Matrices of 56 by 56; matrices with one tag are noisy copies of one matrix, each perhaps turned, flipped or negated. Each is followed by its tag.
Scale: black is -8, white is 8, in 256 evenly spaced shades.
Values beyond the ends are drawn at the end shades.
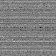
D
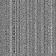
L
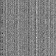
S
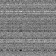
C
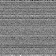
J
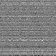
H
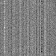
L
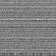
S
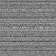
D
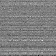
H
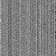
J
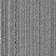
H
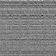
H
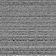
H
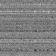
C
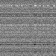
C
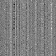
L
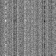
C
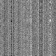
C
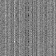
D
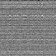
H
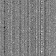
L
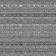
C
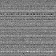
L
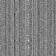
D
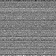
J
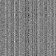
D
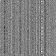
L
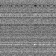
C
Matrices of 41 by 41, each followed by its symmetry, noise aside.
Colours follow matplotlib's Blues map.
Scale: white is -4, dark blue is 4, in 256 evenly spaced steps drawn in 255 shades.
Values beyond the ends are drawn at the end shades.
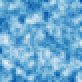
no symmetry.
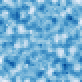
same after a half turn.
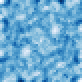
same after a half turn.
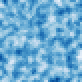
antisymmetric.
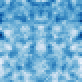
mirrored left to right.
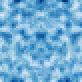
mirrored left to right.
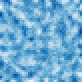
antisymmetric.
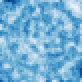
symmetric across the other diagonal.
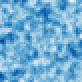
no symmetry.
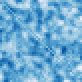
no symmetry.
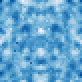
mirrored left to right.
